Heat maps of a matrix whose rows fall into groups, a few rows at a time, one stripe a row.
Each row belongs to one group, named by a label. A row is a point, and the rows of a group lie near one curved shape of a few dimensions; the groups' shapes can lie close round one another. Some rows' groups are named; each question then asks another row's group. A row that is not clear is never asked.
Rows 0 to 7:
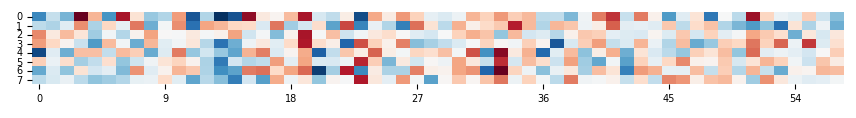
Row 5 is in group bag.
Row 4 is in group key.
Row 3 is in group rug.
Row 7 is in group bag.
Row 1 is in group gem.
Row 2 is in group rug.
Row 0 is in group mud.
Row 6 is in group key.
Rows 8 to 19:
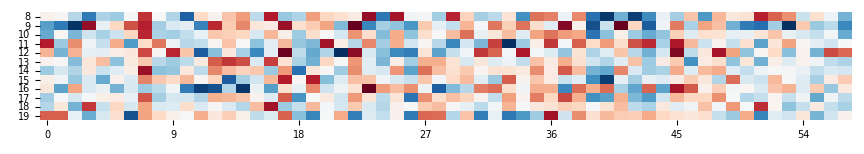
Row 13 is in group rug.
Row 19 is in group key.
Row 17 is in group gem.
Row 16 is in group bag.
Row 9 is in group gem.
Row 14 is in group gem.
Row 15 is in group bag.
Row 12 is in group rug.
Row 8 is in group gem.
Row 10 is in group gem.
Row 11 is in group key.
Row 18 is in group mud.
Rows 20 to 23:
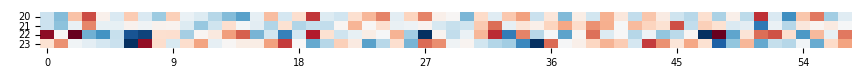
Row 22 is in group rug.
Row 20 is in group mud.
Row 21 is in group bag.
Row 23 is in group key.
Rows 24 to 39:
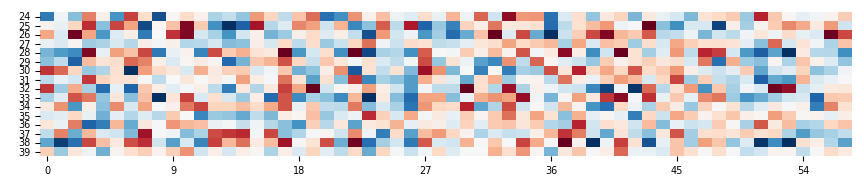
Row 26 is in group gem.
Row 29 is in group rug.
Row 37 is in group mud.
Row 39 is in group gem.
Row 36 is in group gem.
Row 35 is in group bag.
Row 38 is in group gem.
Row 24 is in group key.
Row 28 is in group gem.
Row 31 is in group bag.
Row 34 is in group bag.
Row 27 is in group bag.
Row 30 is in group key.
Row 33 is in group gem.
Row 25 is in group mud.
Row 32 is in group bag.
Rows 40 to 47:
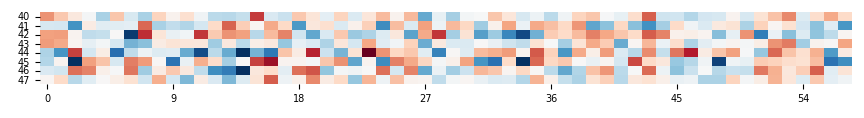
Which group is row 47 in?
rug
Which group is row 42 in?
key
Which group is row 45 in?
rug
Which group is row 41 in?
gem
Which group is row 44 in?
bag
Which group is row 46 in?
mud
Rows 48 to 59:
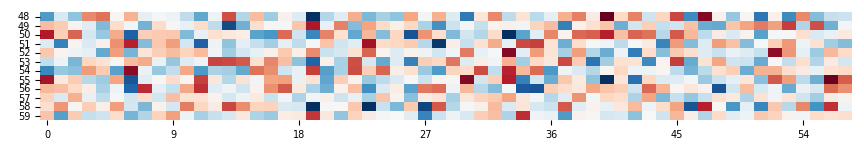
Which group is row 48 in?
bag
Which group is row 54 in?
key
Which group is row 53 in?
rug
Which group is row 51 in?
key
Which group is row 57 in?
gem
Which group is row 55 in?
bag
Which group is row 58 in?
bag
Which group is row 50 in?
key
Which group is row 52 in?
bag
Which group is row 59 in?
rug
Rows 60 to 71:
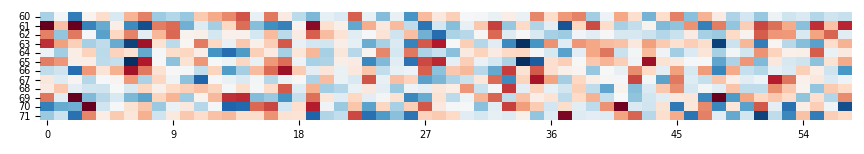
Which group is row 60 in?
rug
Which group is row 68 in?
bag
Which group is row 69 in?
rug
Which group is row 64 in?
mud
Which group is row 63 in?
key
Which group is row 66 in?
rug
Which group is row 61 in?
rug
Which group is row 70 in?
mud
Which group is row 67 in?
key
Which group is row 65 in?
key
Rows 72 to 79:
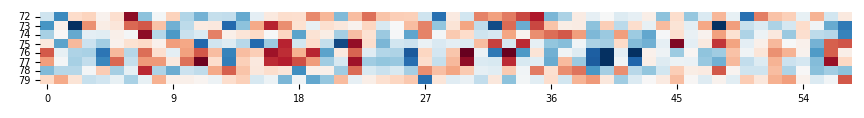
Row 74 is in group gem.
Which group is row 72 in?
key
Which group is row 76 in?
bag
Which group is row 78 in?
gem
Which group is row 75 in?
rug
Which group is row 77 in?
bag
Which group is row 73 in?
rug
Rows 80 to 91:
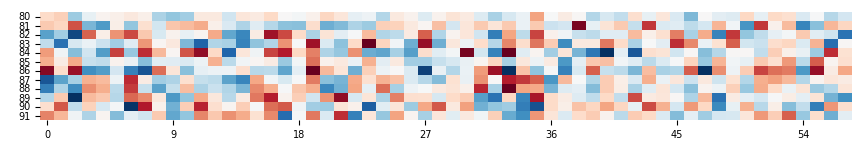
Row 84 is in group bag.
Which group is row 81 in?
gem
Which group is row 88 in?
key
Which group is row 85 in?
rug
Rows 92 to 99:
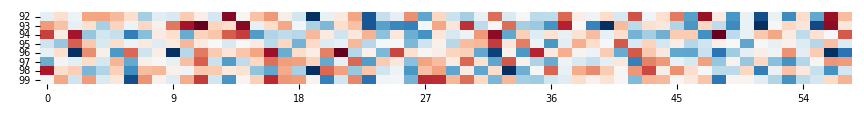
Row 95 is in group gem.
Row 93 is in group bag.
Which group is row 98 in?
key
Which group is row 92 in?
bag
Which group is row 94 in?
rug
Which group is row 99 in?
key
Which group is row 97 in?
key
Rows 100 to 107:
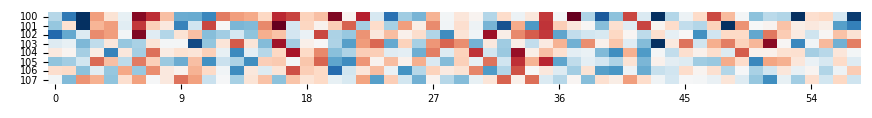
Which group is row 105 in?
key
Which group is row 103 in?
mud
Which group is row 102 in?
key
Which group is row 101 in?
rug
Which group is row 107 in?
gem
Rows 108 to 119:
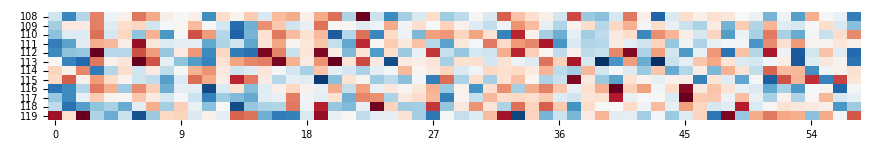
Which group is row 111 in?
key
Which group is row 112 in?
mud
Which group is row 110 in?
key
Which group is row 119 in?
rug
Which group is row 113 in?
gem
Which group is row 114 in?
gem
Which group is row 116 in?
bag
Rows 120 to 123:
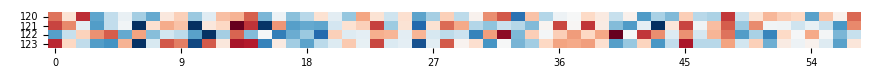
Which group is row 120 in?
rug
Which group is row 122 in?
bag
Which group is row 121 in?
mud
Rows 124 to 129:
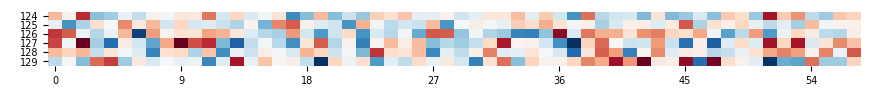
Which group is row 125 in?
rug
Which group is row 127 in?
gem
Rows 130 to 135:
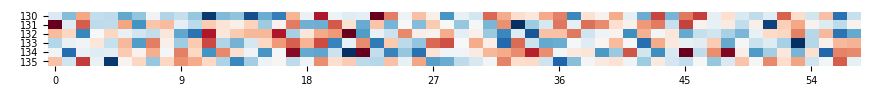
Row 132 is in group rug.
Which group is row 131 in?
key
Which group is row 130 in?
bag
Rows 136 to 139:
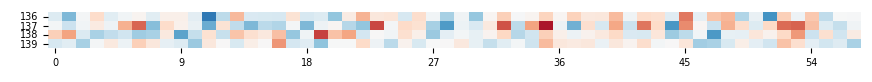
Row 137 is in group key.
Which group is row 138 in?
rug
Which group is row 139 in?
rug
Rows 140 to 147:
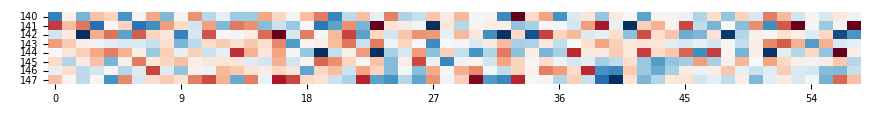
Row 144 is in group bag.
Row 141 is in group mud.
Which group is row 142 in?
rug
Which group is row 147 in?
bag
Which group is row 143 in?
rug
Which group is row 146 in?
gem
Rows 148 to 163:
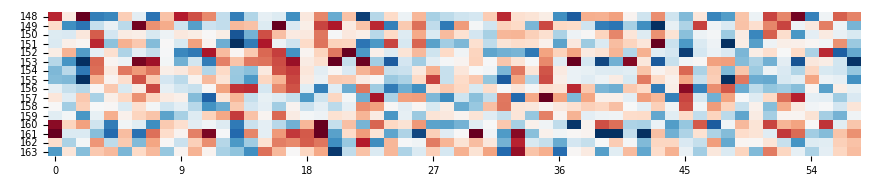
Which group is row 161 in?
bag
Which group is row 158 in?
bag
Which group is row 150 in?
mud
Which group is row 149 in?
gem
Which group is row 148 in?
gem
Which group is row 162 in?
key
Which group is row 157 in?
key
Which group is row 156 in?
rug
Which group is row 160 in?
rug
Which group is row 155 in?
rug
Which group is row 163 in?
key
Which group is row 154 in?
rug
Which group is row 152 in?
rug
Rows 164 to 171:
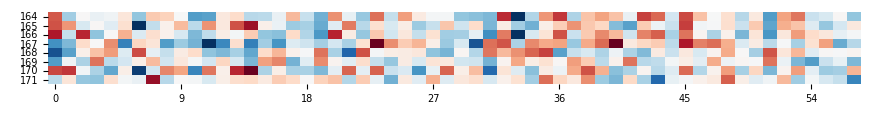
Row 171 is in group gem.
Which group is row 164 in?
key
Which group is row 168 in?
key
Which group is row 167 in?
bag
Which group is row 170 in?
mud
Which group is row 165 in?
mud
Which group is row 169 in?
mud
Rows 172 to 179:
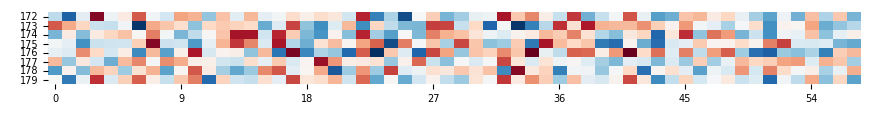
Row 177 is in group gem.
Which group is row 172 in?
gem
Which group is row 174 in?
rug
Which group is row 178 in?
key
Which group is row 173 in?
key
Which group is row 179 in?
gem
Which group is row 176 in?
gem
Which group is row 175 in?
gem
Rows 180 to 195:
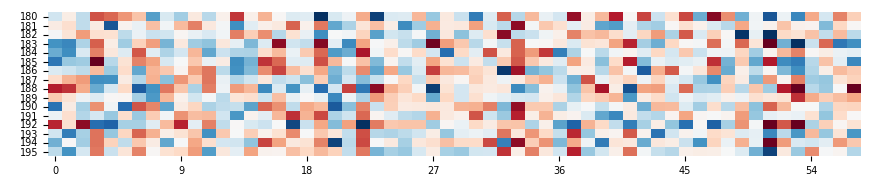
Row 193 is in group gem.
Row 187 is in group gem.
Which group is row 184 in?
key
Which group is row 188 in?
mud
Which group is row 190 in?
key
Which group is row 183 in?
mud
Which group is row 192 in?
gem
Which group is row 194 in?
key
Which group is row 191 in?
bag
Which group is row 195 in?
gem
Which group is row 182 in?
bag
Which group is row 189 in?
mud
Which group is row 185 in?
mud
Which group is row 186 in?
key
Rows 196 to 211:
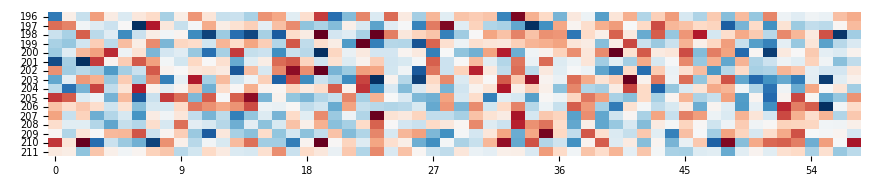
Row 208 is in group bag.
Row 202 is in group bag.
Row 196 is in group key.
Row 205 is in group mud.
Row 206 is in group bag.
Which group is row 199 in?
gem
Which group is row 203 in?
gem
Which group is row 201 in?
rug
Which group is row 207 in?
bag
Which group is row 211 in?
rug
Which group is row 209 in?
key
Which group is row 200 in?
bag
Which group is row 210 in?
rug
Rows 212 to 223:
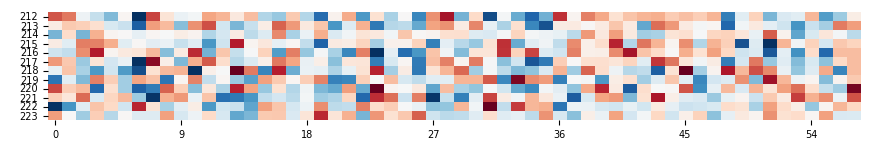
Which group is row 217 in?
key
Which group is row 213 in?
key
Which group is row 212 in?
key
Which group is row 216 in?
gem
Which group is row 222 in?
key
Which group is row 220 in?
mud
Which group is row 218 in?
mud
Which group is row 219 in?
key
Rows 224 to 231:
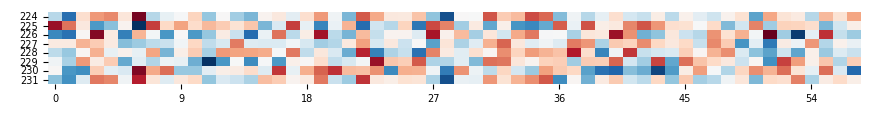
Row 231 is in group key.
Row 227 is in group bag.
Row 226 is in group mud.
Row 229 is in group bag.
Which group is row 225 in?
key
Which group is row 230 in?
gem
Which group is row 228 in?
gem
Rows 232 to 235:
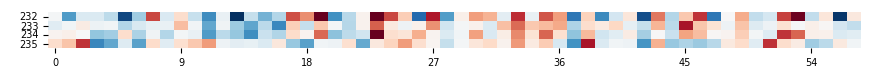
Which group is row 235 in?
gem
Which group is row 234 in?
bag
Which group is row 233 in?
bag
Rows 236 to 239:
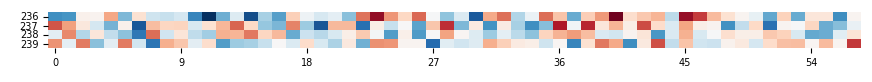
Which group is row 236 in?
bag
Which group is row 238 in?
mud
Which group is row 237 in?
key
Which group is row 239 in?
mud
